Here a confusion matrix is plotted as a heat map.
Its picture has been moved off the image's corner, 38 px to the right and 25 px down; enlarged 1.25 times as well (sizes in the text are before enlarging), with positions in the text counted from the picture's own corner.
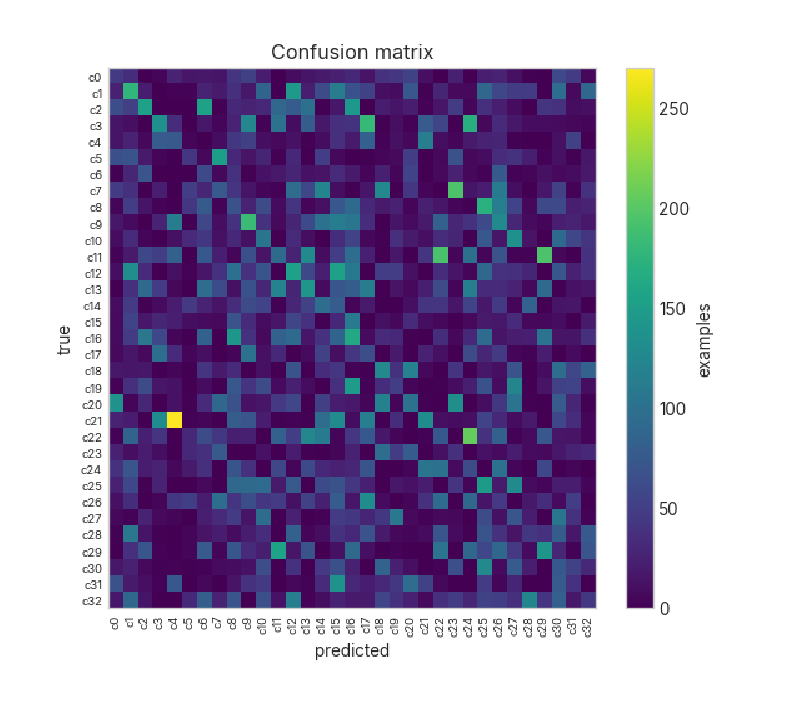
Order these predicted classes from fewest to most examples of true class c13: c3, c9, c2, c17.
c3, c9, c2, c17
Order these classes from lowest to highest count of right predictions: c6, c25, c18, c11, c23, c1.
c23, c6, c11, c18, c25, c1
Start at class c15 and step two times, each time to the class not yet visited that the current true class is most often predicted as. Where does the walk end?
c8
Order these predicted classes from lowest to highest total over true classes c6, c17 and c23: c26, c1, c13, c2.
c13, c1, c2, c26
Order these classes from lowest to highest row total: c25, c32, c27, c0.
c0, c27, c25, c32
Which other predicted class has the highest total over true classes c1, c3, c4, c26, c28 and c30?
c17
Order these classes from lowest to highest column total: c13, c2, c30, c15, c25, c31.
c31, c2, c13, c30, c25, c15
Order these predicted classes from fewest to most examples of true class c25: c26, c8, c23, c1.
c26, c23, c1, c8
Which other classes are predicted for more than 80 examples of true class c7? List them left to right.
c12, c14, c18, c23, c26
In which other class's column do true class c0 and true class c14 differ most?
c28
